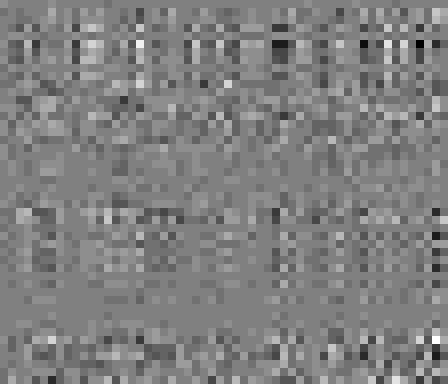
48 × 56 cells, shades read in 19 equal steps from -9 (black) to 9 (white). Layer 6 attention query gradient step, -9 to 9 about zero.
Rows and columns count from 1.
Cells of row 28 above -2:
42
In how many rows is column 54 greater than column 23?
18
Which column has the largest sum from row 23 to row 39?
14
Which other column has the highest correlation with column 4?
16
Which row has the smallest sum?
45
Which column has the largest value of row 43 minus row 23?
55
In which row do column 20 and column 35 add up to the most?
43
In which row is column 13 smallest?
46
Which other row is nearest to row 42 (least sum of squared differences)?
38
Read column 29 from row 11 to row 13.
6 0 -1
